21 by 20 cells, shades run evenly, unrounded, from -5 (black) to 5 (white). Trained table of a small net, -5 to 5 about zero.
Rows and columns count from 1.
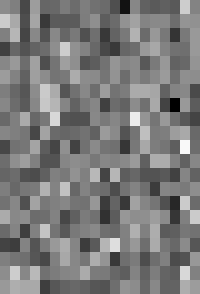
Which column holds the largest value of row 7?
5
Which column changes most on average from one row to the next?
19
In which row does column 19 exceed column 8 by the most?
11
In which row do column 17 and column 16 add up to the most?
12
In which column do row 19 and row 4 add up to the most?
7
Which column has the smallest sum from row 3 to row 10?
18
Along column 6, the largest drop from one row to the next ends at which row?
10
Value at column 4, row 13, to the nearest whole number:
-2
